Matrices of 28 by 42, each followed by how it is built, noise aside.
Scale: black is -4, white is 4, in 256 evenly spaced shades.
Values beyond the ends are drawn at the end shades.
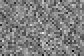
Toeplitz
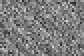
Toeplitz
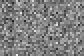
repeating rows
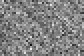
Toeplitz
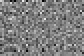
low rank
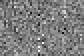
uneven columns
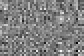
low rank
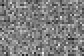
blocks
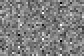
uneven columns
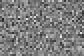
low rank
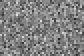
repeating rows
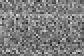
repeating columns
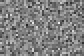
repeating rows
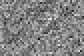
Hankel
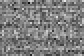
blocks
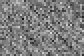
Toeplitz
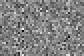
uneven columns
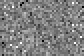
sparse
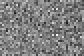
repeating rows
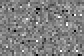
sparse
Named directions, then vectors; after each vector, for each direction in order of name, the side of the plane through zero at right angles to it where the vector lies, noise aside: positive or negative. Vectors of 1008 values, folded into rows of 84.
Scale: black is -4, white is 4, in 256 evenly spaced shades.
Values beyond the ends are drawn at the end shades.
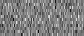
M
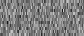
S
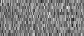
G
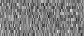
negative, negative, negative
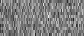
positive, positive, negative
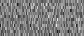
positive, positive, positive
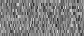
negative, negative, negative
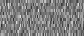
negative, positive, negative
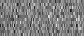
positive, positive, positive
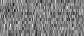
positive, negative, negative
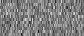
negative, positive, positive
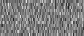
negative, positive, negative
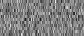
positive, negative, negative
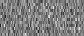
positive, positive, positive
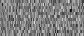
positive, positive, positive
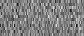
positive, positive, positive
